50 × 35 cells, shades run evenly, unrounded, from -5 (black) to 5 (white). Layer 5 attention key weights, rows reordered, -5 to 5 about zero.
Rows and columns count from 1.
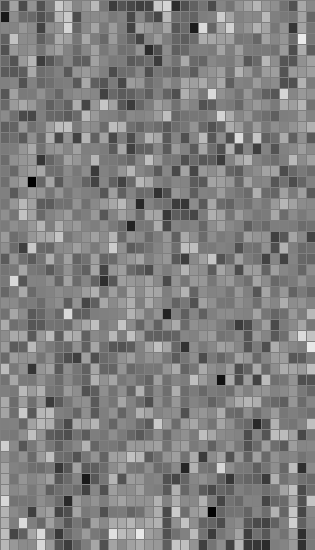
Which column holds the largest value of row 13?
27
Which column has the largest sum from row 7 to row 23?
34
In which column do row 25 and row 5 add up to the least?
17
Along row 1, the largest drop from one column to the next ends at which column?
20
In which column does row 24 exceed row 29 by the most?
19
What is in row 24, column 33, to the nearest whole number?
0
